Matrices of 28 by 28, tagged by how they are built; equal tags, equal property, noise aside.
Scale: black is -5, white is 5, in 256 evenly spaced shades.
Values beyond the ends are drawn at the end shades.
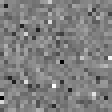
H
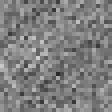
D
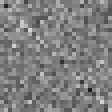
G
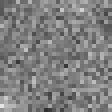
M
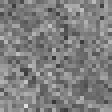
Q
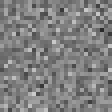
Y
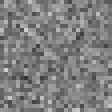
Y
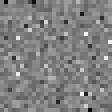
H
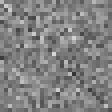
G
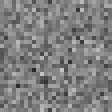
Y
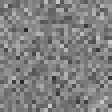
D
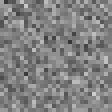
Q
